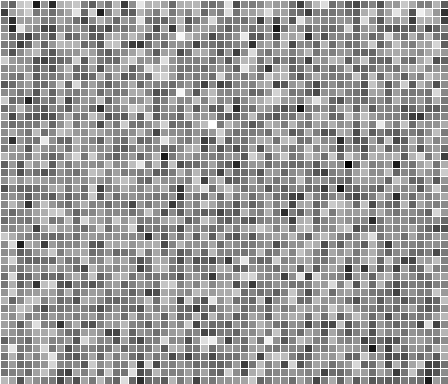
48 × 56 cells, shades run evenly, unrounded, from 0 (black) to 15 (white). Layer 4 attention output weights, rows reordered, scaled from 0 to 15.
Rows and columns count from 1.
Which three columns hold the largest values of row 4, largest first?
3, 44, 23
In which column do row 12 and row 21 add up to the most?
18
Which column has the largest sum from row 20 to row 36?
2
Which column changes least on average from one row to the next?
15
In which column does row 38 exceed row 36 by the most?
5
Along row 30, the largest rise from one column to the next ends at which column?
20
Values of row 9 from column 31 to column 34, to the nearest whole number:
13 10 7 3
